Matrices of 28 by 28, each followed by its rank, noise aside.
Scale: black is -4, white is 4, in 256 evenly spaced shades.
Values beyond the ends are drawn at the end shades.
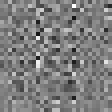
four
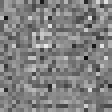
four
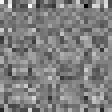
three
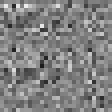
four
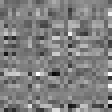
three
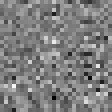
six
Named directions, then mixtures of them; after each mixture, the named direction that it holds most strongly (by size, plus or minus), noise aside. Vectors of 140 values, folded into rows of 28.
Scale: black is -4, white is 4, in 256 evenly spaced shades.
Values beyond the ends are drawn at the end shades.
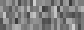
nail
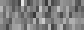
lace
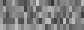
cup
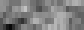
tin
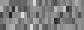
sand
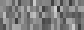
nail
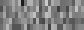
lace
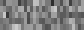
nail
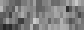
tin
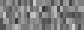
nail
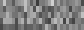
cup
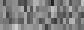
cup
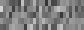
lace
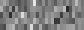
sand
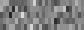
sand
